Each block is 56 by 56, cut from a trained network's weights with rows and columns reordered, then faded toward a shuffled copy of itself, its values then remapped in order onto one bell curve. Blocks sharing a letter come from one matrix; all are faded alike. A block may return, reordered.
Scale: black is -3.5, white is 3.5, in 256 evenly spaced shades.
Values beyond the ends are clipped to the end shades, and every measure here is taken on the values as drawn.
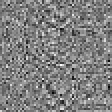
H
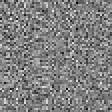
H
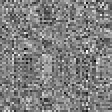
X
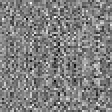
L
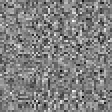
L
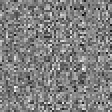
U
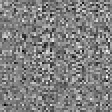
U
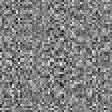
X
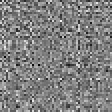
U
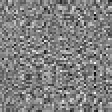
H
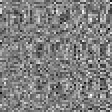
X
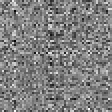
U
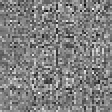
U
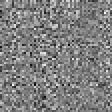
U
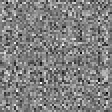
U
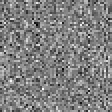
X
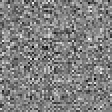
H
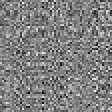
X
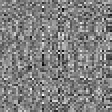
L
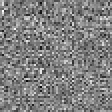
H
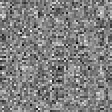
H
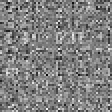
U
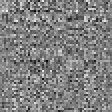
U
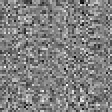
X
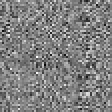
X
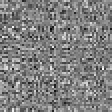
U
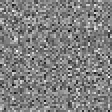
H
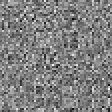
H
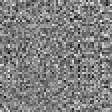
X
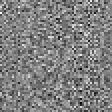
H
